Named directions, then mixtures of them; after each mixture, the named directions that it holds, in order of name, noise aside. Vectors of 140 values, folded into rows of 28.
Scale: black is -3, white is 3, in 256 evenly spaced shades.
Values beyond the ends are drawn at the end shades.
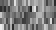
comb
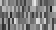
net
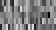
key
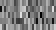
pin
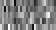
key, net, pin.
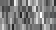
comb, pin.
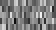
comb, net, pin.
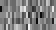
key, pin.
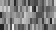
comb.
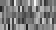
comb, key, net.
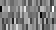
key, net, pin.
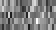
key, net, pin.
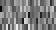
key, pin.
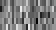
key, pin.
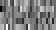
comb, key, pin.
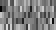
comb, key, pin.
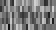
comb, key, net.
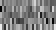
comb, net, pin.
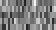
net.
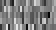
key, net.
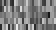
key.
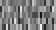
key, net, pin.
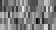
net, pin.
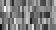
comb, key, net.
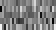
comb, net, pin.
